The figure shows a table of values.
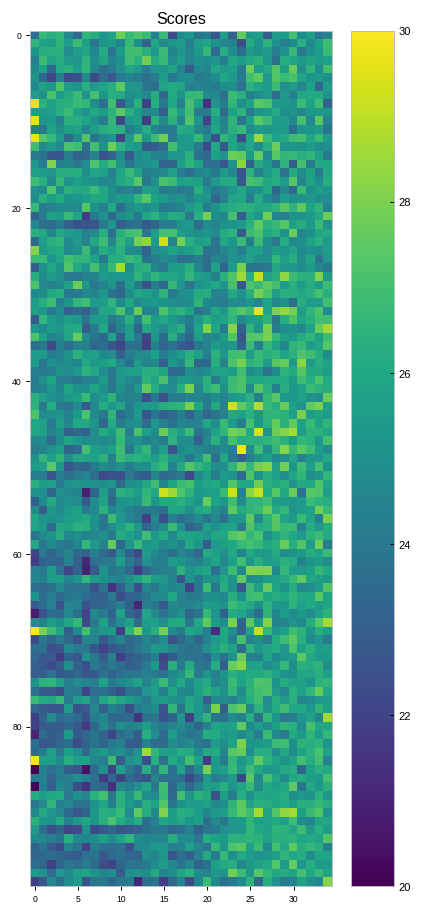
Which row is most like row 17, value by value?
23
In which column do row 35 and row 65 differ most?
5
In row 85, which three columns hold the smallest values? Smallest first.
0, 6, 9
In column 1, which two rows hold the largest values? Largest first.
69, 12
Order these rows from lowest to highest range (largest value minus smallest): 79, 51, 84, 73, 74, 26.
26, 74, 51, 73, 79, 84
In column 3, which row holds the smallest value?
72
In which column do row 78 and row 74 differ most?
21
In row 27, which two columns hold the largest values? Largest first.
10, 24
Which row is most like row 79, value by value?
98
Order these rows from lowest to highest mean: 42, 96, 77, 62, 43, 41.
96, 62, 42, 77, 41, 43
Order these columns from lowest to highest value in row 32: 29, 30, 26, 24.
24, 30, 29, 26
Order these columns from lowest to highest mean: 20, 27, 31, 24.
20, 24, 31, 27
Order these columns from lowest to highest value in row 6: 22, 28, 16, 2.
22, 2, 16, 28
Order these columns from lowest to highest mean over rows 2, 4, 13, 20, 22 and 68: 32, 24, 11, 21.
24, 21, 11, 32
